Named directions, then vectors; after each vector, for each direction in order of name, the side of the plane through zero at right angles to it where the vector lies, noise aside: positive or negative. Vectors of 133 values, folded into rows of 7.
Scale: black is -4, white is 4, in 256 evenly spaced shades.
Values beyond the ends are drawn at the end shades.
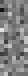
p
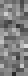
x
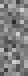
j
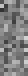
positive, positive, negative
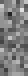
positive, negative, negative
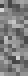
negative, negative, negative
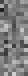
positive, positive, negative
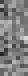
positive, positive, negative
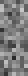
positive, negative, negative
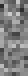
negative, positive, positive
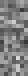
negative, negative, negative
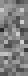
positive, negative, positive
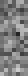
negative, positive, negative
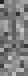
positive, positive, negative
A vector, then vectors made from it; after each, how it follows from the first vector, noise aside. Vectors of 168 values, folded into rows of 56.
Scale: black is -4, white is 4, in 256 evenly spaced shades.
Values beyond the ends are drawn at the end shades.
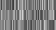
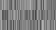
reversed, negated, shrunk.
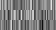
wrapped around, negated.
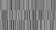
reversed, negated, shrunk.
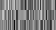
wrapped around, negated.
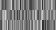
reversed.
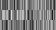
wrapped around, negated.
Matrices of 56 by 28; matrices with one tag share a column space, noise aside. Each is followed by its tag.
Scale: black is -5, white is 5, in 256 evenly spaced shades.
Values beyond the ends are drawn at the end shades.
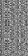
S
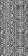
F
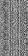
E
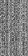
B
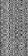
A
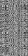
F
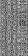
S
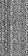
S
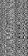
A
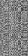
E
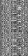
F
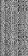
E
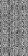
F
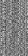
B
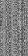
S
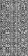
F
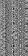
A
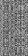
F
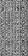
E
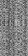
S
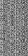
S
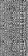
E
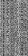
B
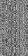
F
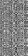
F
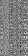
A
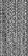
B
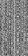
B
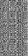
E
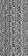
F
